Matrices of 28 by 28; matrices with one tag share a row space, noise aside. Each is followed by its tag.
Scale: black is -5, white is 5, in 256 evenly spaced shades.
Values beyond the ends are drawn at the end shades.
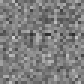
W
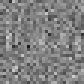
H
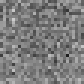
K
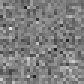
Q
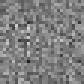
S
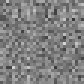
H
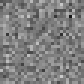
S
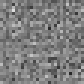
K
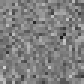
H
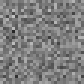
W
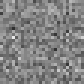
K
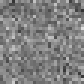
K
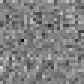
W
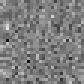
S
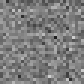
K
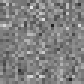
S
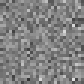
H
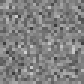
W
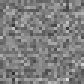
K
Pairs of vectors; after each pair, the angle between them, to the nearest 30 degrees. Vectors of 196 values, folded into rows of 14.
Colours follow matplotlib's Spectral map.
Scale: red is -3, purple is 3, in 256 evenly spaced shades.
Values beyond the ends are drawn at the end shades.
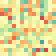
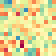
60 degrees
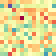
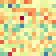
30 degrees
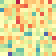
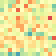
60 degrees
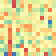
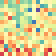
90 degrees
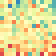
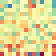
30 degrees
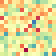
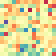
120 degrees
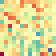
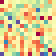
150 degrees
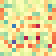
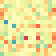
30 degrees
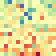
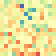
30 degrees
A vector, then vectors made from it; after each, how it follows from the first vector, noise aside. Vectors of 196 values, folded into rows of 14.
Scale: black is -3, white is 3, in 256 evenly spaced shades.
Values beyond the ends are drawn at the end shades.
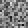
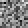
wrapped around.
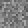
wrapped around, negated, shrunk.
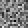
wrapped around.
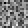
reversed.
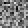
reversed.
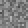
negated, shrunk.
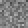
negated, shrunk.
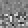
negated, partly zeroed.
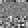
negated, partly zeroed.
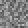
negated, shrunk.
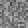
negated, shrunk.
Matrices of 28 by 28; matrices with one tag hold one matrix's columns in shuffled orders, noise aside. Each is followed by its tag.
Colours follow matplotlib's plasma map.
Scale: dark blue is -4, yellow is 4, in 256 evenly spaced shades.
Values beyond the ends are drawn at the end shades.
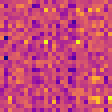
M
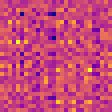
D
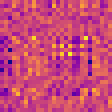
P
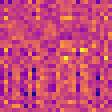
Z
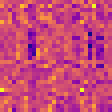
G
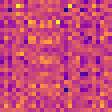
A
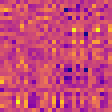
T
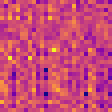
Z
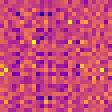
D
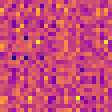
M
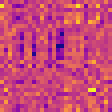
G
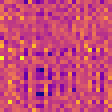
Z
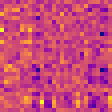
T
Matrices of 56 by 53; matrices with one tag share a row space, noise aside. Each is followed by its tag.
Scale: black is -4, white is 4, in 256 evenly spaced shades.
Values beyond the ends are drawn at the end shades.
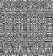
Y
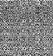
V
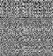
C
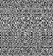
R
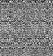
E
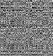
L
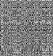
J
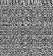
R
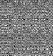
E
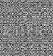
R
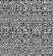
R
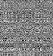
V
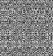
E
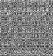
E
